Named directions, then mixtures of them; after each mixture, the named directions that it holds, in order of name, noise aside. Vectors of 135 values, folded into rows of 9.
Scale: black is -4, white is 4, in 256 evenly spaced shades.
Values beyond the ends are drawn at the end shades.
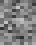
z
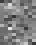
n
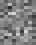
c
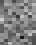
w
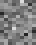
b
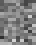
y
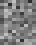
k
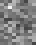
c, n, z.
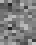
n.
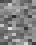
n.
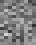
c, k, z.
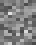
c, w, y.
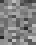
n, y.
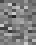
c, n, z.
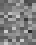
b, c, y.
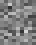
c.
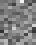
b, y.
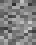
b, c, z.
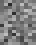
k, n, w.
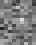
z.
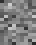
b, n.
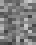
y.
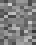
b, c, n.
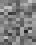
c, y.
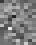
n, z.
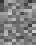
k, w, y.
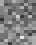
w.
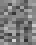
c, y, z.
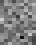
w.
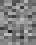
c, w, z.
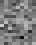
z.
